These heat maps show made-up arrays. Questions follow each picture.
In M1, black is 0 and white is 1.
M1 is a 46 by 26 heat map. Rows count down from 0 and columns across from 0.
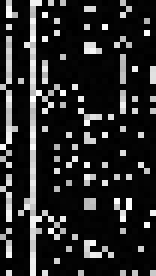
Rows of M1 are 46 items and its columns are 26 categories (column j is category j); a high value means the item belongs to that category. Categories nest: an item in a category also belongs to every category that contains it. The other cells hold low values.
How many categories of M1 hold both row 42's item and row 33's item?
4
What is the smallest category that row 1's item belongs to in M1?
21
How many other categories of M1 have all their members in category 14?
9
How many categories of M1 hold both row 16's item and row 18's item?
7
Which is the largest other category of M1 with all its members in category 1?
20
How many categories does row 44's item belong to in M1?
1
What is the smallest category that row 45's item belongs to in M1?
13
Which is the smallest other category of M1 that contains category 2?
7
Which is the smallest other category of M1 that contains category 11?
17
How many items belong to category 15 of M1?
10
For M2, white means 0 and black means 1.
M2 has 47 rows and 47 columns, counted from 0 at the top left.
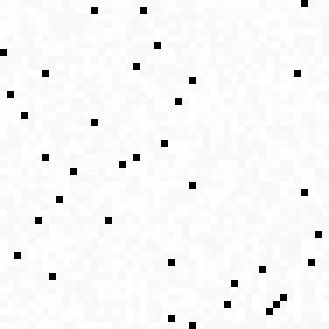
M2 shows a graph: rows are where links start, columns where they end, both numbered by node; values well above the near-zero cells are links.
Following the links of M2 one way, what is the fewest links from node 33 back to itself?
6
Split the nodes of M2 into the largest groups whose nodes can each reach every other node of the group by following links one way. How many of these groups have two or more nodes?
5
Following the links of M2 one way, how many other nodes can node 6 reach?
2
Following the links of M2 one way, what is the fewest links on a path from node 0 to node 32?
2
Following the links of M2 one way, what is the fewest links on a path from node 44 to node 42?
5
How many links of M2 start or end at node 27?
4
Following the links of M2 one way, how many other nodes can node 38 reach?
11
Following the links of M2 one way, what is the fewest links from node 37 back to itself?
3
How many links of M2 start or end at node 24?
3
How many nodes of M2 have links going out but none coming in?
9
